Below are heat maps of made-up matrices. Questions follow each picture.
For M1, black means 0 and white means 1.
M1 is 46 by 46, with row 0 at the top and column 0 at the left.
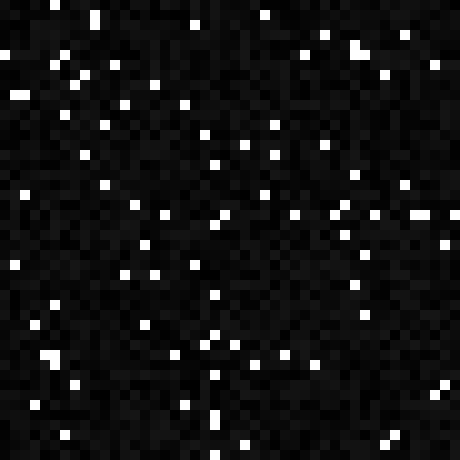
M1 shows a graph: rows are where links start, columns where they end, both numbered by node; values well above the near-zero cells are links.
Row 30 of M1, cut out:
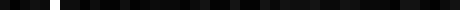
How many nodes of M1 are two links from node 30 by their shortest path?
4
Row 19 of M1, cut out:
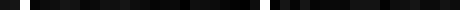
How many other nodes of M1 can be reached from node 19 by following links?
4
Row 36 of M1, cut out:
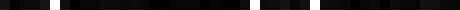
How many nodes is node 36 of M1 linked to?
3
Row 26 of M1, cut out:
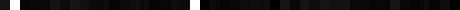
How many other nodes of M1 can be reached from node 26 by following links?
4
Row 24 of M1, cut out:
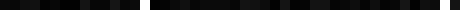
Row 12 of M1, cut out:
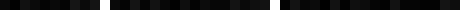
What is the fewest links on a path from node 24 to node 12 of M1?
7
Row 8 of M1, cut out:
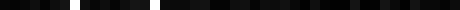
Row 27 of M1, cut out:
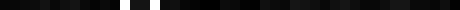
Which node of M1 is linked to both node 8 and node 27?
node 15
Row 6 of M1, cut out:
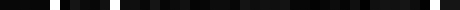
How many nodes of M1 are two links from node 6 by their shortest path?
5
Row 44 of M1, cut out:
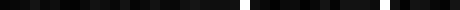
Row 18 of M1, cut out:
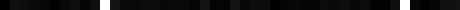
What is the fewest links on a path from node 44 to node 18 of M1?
6
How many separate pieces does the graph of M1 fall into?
5
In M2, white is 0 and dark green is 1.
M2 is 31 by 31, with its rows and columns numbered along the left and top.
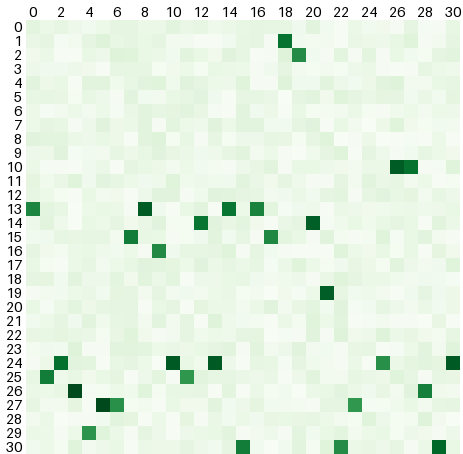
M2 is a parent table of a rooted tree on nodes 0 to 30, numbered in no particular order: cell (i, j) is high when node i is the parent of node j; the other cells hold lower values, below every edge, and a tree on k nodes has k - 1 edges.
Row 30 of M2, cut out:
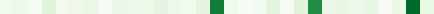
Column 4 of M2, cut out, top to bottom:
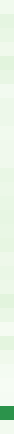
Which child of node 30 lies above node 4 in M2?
29
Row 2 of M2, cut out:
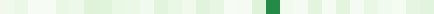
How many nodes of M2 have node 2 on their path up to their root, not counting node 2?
2
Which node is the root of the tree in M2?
24
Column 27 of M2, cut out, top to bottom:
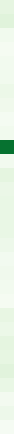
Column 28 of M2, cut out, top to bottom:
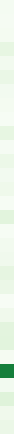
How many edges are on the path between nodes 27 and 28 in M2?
3
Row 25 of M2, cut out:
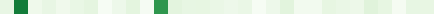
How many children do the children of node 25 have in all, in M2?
1
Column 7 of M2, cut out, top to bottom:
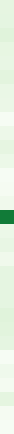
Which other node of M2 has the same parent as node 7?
17
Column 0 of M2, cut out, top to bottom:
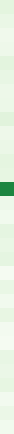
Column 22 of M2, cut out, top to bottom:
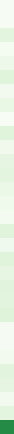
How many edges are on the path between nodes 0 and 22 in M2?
4
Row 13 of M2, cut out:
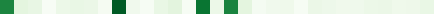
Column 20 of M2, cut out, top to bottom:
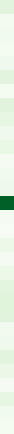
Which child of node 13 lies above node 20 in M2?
14
